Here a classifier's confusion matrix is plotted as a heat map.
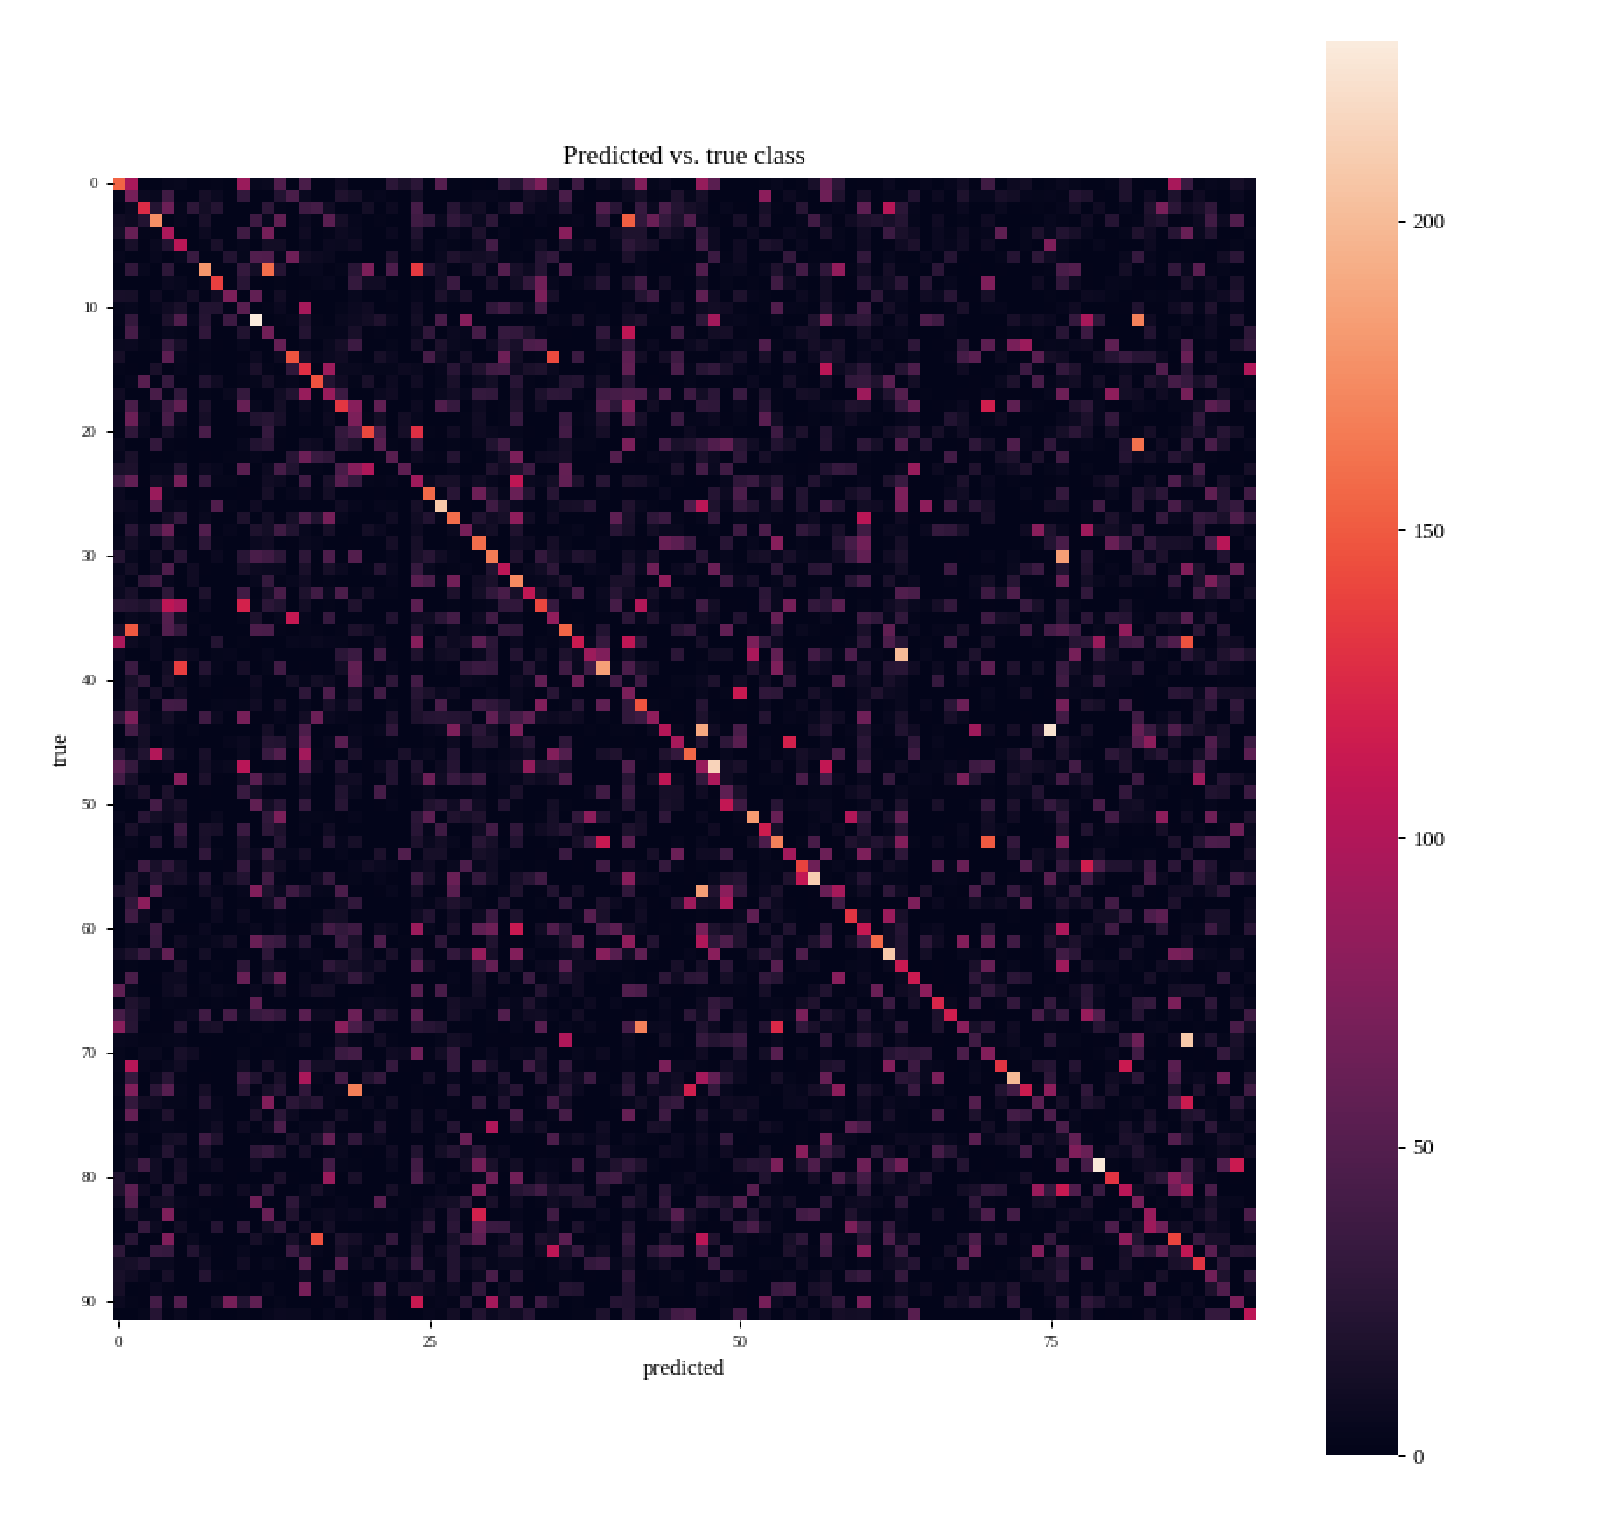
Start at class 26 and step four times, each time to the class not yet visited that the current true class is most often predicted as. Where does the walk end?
75
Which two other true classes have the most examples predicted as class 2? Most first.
58, 16
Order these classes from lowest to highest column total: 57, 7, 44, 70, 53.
7, 44, 70, 53, 57
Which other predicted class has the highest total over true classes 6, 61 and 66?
11
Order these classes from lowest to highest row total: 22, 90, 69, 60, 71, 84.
22, 69, 84, 71, 90, 60
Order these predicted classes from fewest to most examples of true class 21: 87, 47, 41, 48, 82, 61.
87, 61, 47, 48, 41, 82
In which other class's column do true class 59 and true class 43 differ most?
62
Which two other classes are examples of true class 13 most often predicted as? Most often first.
73, 72
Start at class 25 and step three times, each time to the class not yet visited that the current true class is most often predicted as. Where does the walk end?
50
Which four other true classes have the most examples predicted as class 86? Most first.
69, 37, 74, 81
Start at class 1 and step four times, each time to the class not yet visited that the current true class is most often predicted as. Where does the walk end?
32
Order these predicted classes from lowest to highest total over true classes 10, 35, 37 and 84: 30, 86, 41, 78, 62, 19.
19, 78, 62, 30, 41, 86
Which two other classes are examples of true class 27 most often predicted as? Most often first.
60, 32
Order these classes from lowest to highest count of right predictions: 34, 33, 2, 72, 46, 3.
33, 2, 34, 46, 3, 72
